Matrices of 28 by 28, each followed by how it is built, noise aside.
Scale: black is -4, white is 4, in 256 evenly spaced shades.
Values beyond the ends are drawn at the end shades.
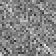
Toeplitz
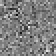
block diagonal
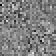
block diagonal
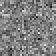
noise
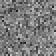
noise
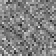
Toeplitz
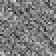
Toeplitz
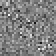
block diagonal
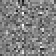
uneven columns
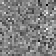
uneven columns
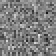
blocks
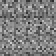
repeating columns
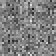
blocks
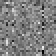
uneven columns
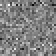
uneven rows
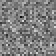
repeating columns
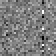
uneven columns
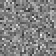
noise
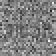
blocks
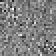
block diagonal
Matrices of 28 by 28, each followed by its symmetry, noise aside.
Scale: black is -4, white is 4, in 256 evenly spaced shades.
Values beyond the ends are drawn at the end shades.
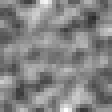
same after a half turn.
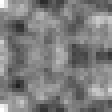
mirrored top to bottom.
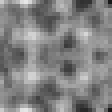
mirrored top to bottom.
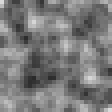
symmetric across the other diagonal.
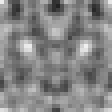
mirrored left to right.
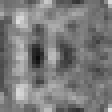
mirrored top to bottom.
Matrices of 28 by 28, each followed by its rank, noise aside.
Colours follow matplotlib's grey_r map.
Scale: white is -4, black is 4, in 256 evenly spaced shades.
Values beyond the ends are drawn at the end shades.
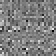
four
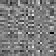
three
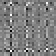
two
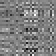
three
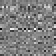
four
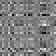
two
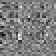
four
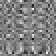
two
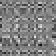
three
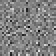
six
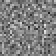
six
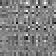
three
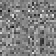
six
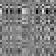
two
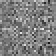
six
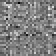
six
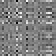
two
